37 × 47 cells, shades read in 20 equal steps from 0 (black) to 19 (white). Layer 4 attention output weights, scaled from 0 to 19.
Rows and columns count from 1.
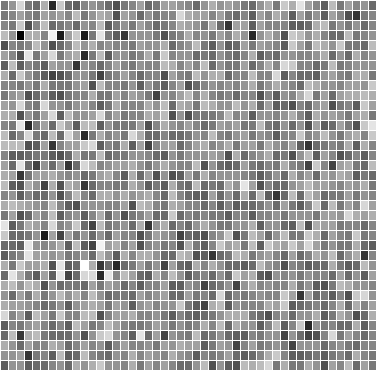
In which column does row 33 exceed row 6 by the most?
11
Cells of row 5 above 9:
31
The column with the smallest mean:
9
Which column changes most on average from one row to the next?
3
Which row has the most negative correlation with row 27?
6
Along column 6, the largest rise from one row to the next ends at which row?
25
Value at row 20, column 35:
4
